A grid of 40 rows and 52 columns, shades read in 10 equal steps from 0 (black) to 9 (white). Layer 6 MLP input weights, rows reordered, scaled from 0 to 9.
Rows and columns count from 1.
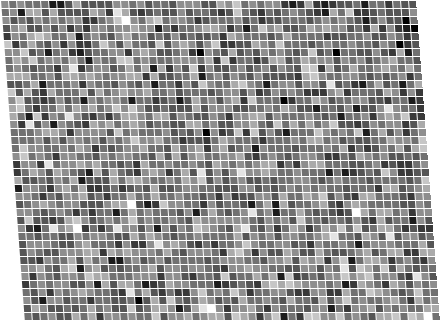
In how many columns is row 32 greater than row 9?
21
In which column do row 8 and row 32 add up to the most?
28
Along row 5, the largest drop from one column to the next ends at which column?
10
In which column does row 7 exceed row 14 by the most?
39
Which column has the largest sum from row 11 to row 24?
29
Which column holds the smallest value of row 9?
19
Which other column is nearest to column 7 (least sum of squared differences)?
37
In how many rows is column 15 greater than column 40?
21
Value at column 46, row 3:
1
